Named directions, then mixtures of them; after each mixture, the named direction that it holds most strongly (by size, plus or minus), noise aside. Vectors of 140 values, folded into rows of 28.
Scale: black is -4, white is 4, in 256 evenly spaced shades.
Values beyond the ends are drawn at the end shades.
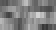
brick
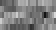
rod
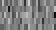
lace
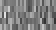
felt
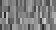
felt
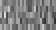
felt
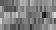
rod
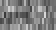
lace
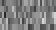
felt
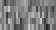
felt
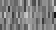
lace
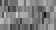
rod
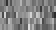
lace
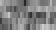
brick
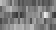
rod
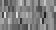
lace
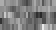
brick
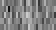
lace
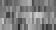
brick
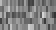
felt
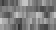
brick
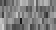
rod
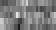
brick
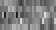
rod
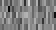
lace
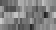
rod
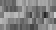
rod
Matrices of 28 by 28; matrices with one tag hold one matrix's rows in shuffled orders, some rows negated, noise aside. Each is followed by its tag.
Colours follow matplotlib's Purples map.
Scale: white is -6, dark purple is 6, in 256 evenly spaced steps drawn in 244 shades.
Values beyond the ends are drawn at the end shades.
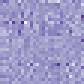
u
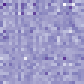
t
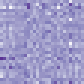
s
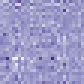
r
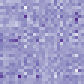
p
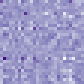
t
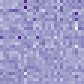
p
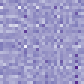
p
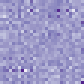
u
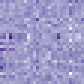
s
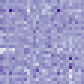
s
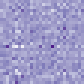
r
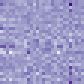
s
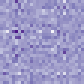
r
